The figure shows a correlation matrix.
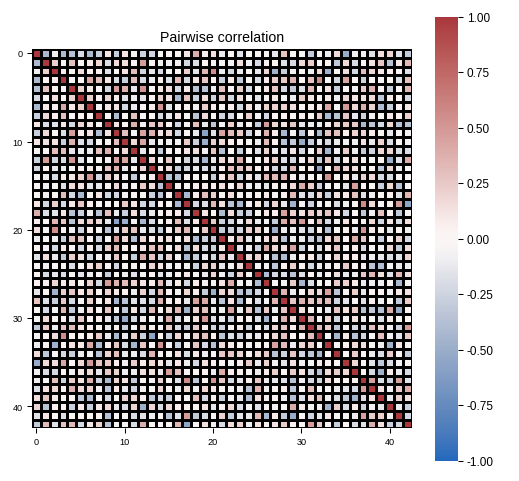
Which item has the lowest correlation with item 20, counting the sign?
27
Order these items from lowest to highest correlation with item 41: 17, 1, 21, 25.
1, 21, 25, 17
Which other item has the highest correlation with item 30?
19
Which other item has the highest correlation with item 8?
26
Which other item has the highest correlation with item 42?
31
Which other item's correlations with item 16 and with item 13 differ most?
32
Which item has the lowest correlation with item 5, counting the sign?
16
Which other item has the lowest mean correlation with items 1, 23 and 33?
40
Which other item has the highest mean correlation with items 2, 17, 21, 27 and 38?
37
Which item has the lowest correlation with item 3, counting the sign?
0
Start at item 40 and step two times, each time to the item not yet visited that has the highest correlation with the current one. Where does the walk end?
22
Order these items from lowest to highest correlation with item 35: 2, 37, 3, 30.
30, 37, 2, 3
